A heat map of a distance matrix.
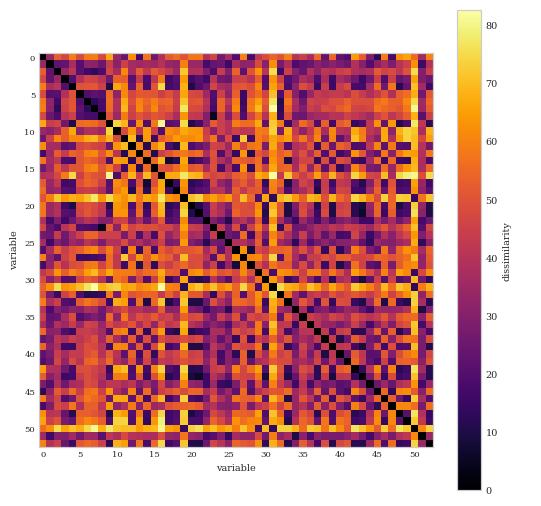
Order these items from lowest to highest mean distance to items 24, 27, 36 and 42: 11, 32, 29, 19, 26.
32, 26, 11, 29, 19
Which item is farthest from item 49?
16
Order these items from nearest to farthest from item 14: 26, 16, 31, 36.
36, 26, 31, 16
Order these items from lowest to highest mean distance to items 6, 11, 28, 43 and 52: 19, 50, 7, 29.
7, 29, 19, 50
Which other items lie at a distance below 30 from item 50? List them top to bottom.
19, 29, 31
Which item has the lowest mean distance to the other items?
22
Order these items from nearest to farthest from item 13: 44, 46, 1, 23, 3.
44, 1, 3, 23, 46
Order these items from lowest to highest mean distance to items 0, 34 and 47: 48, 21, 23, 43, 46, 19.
23, 43, 21, 46, 48, 19
